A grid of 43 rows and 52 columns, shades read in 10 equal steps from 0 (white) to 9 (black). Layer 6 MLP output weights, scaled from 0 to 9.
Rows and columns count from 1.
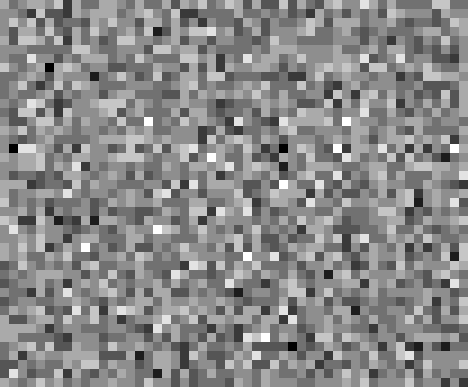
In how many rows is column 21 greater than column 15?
18
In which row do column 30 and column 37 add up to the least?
38
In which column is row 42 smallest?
2
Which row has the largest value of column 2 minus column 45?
17
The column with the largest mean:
47
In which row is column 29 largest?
23
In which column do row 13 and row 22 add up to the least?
8
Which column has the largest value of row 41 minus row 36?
46
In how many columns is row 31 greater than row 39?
13
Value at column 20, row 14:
5
